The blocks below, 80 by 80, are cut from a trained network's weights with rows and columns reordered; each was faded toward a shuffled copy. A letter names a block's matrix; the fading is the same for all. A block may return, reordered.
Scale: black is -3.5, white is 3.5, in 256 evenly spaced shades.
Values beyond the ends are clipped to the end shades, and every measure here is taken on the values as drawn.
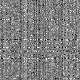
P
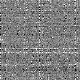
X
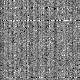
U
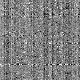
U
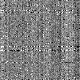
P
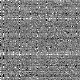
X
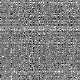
X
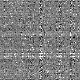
X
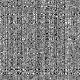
U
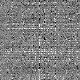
X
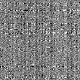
P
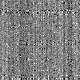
P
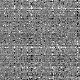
X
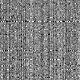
U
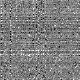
X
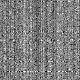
U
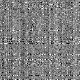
P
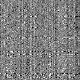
P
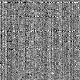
U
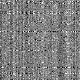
P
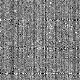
U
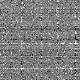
X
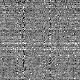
X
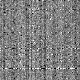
U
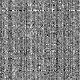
U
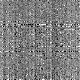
P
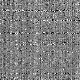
P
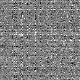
X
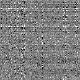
X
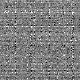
X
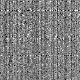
U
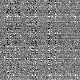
X
